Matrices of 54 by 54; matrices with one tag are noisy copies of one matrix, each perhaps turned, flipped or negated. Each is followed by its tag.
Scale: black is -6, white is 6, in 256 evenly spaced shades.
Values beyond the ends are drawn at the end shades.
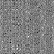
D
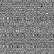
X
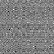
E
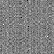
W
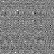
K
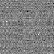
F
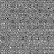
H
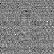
F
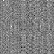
F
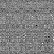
D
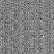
K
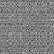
W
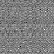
E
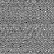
E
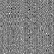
E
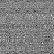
D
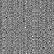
W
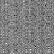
H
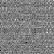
F
